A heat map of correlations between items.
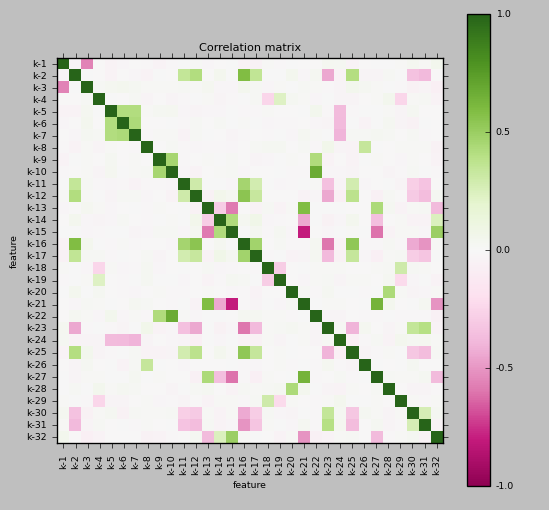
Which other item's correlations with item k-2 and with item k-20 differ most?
k-16
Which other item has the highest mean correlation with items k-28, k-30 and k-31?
k-23
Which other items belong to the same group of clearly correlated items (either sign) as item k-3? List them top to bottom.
k-1
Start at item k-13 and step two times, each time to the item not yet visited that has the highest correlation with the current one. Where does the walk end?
k-27
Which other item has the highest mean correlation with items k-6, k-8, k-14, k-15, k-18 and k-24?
k-32
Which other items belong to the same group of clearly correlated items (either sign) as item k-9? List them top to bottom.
k-10, k-22
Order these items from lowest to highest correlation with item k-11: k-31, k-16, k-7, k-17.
k-31, k-7, k-17, k-16
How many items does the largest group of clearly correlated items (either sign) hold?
9
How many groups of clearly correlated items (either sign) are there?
8
